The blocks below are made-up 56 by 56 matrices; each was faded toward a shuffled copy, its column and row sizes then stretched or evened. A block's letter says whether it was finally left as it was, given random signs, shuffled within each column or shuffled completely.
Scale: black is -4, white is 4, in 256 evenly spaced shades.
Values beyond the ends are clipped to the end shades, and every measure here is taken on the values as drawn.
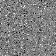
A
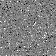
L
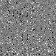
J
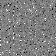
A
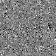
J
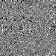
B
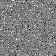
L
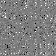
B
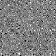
B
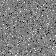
L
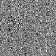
B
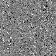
A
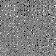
B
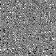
J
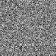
B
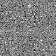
J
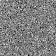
L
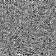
J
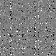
J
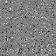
B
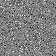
L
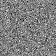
L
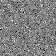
L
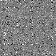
J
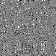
B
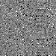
B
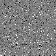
A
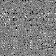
B
